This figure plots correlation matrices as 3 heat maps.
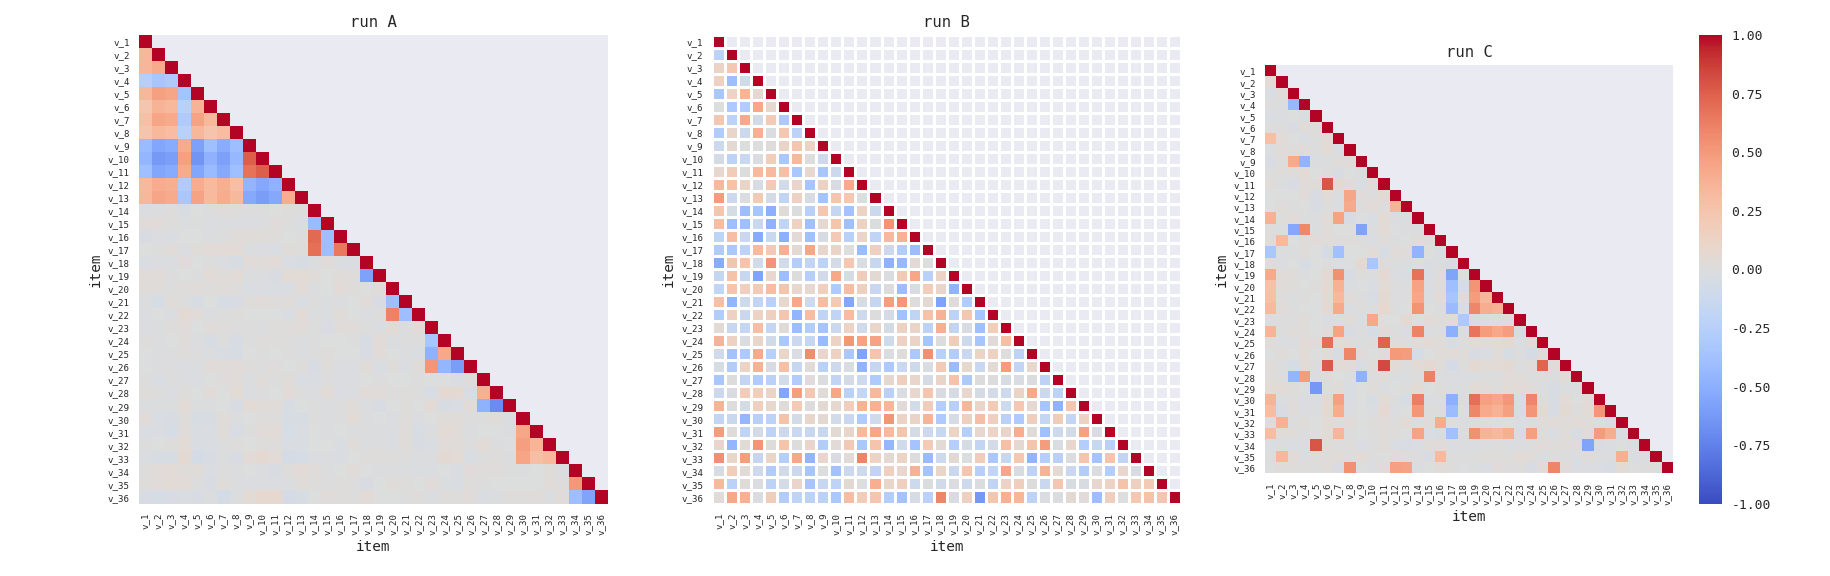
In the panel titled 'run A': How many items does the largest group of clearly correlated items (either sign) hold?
13
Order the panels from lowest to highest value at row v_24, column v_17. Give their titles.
run C, run B, run A
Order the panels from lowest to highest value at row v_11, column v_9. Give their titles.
run B, run C, run A
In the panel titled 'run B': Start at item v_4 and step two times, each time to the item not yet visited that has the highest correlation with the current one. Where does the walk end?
v_26
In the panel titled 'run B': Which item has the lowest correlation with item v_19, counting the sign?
v_4
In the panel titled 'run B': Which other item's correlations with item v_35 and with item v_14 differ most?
v_32
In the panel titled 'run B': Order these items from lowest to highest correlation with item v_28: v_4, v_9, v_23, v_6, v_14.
v_6, v_14, v_23, v_9, v_4
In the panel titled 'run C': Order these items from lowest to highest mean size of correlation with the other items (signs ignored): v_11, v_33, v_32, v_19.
v_32, v_11, v_33, v_19
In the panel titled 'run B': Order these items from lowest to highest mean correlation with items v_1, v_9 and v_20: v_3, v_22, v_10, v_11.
v_10, v_22, v_11, v_3
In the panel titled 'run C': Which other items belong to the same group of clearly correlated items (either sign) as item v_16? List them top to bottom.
v_2, v_32, v_35
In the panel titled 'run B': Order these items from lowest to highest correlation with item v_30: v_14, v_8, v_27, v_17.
v_8, v_27, v_17, v_14
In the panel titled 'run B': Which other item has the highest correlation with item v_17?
v_25
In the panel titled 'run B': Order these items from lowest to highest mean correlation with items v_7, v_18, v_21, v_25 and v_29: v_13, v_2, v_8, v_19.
v_2, v_19, v_8, v_13
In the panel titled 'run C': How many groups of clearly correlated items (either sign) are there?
7
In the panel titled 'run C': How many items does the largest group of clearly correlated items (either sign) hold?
12
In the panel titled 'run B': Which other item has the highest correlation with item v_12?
v_33
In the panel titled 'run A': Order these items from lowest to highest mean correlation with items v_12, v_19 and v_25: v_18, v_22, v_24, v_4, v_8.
v_18, v_4, v_22, v_8, v_24
